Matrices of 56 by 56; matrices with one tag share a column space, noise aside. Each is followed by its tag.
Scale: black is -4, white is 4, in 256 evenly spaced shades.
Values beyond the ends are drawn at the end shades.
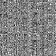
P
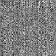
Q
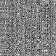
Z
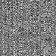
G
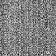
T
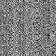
P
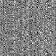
Q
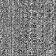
Z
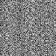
P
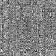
Z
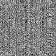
T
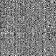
G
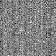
G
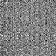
P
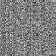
P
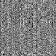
T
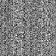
P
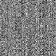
Z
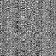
G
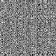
T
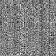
T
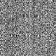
P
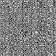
Q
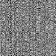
G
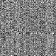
G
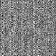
G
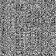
T
